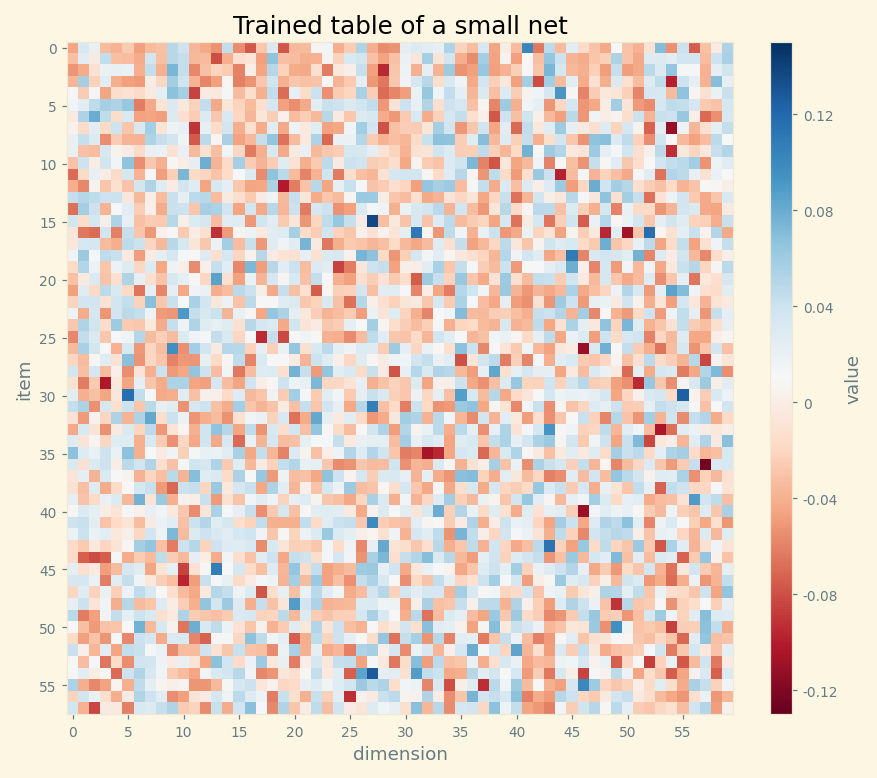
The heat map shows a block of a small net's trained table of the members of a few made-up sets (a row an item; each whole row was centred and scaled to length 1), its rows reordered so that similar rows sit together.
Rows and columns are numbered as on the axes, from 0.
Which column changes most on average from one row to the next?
54
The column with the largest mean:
27
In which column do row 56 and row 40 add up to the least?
46
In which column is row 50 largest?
49
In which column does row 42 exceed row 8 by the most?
23
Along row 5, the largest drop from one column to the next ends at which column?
6
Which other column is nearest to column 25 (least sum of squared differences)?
24
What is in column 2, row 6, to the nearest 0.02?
0.08
